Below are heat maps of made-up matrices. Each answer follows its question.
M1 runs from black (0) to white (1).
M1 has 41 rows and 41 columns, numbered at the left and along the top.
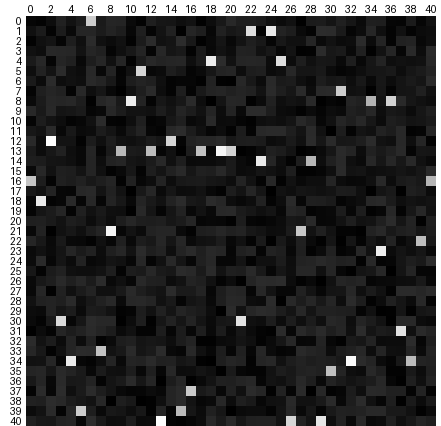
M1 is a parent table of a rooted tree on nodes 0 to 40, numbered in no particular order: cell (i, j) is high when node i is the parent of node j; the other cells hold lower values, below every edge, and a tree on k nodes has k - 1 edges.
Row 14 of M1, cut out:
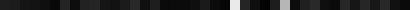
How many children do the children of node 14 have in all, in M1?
1
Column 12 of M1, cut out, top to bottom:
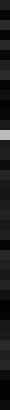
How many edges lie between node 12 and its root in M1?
7
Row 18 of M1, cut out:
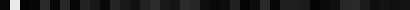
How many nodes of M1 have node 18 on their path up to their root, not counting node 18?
7
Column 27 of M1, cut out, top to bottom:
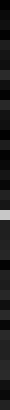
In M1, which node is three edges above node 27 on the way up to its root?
35
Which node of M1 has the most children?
13
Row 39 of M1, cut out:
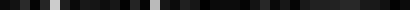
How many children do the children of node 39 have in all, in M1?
1
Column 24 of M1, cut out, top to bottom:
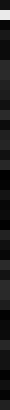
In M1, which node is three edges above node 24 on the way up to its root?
4
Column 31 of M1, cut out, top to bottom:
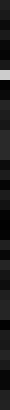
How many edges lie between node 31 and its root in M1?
2
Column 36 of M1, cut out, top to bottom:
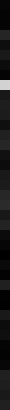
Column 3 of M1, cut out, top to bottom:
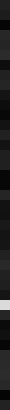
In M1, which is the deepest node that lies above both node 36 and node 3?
30
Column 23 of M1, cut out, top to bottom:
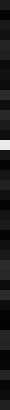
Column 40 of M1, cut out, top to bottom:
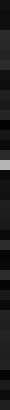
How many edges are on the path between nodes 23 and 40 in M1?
4
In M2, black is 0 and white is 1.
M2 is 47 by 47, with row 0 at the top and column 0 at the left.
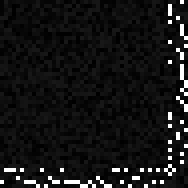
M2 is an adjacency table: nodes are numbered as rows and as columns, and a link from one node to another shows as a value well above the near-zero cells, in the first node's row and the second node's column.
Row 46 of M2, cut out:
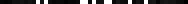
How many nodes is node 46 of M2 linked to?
9
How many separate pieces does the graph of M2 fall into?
4
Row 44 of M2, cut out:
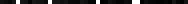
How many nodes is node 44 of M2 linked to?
5
